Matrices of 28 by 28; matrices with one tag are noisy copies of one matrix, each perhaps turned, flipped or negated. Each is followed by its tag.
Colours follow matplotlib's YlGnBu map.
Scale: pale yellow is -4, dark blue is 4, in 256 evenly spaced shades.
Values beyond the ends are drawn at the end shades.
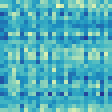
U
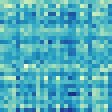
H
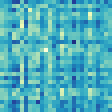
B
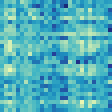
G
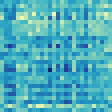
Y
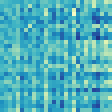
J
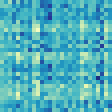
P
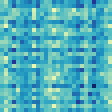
U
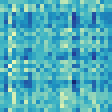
P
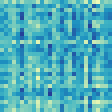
B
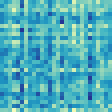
B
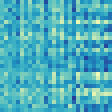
J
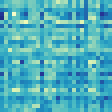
B
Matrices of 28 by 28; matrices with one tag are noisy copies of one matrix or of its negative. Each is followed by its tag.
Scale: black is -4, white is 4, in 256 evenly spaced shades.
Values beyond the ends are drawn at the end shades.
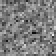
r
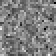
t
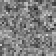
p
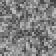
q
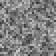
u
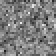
r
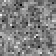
p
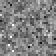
r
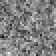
q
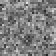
u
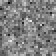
t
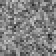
r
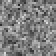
t
